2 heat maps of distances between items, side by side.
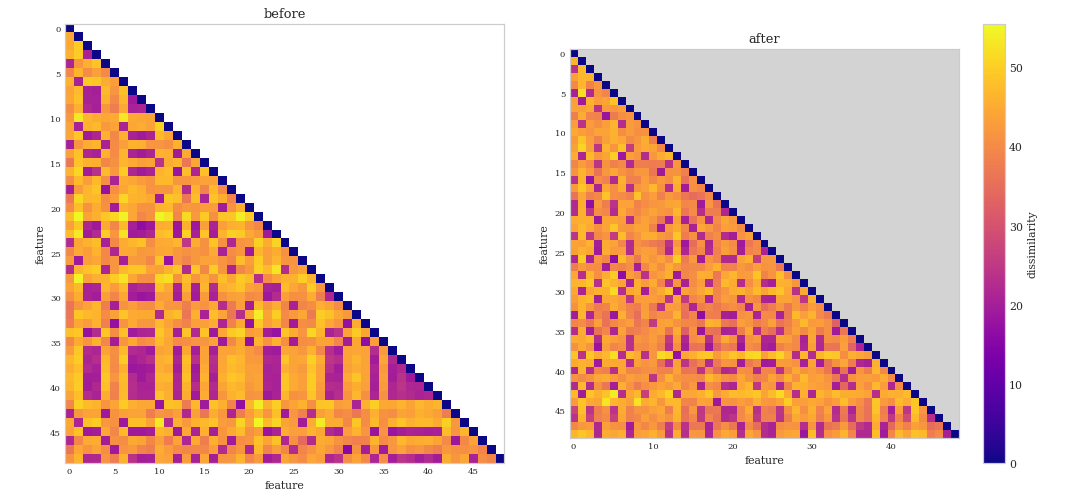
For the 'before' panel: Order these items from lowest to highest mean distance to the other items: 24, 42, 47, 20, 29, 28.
29, 47, 20, 24, 42, 28
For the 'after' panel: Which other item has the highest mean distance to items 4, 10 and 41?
44
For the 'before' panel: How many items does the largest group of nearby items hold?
21
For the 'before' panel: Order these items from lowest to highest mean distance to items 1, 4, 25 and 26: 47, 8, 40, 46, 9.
46, 47, 9, 8, 40
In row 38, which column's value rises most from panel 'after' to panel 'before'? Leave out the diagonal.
13
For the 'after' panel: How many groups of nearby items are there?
7
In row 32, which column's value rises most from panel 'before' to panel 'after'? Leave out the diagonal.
42
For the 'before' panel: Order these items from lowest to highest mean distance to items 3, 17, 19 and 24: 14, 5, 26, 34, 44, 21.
5, 14, 34, 26, 44, 21
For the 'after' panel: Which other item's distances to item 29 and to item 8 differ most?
4
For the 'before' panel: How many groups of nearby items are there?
6
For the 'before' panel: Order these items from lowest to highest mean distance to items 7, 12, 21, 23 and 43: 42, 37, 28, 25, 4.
37, 28, 4, 25, 42
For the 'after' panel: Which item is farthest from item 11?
38
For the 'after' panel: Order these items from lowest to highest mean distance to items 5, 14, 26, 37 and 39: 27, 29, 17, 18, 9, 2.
17, 29, 2, 18, 27, 9
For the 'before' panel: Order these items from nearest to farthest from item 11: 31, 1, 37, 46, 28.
1, 46, 31, 37, 28
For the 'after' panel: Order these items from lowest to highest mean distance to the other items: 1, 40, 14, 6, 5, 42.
14, 40, 42, 5, 6, 1
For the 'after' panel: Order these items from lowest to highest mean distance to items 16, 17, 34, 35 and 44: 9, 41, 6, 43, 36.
36, 41, 9, 6, 43
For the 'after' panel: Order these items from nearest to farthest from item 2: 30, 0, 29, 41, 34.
0, 34, 41, 30, 29
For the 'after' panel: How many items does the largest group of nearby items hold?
15
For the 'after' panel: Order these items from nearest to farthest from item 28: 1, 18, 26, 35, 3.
1, 18, 3, 35, 26
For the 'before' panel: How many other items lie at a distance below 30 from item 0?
7
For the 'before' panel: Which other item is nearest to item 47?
31
